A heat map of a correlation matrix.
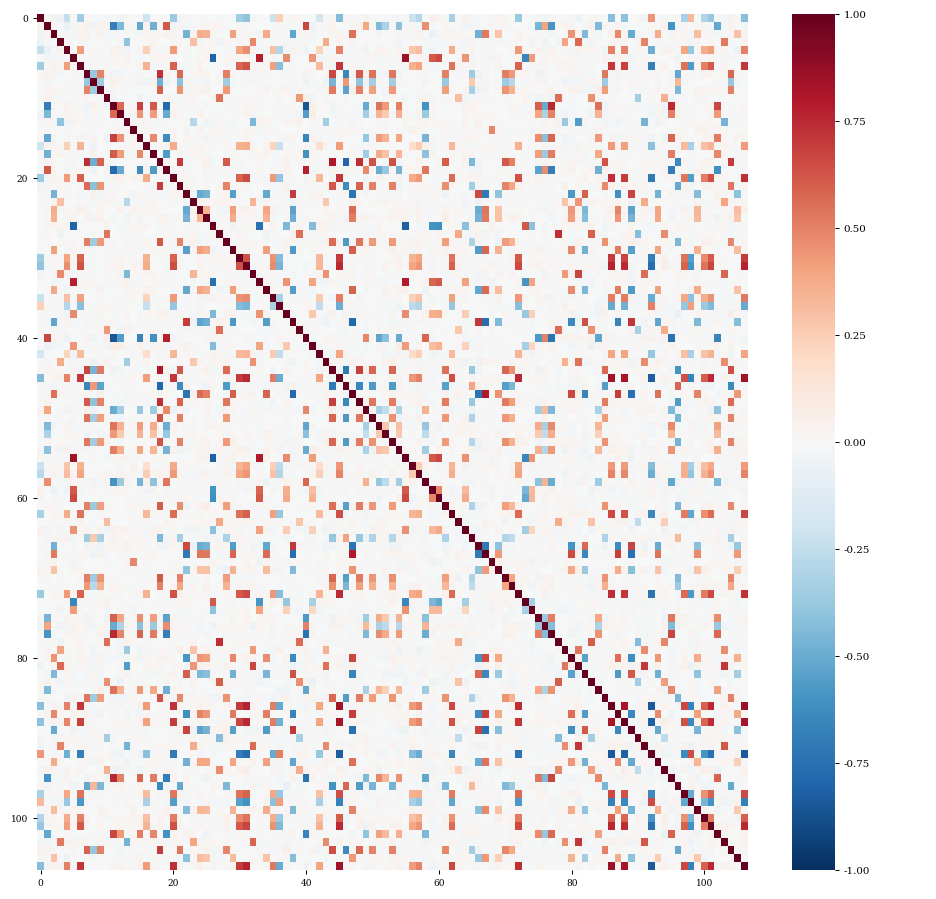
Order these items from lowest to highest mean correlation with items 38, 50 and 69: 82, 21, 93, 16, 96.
96, 93, 16, 82, 21
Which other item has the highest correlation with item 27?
78
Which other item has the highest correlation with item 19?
40
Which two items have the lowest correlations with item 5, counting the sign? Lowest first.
26, 73
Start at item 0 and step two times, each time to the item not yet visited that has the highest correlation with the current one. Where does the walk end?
98
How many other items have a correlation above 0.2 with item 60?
8
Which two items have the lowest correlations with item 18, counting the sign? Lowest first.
46, 96
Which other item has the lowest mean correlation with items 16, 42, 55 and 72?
92
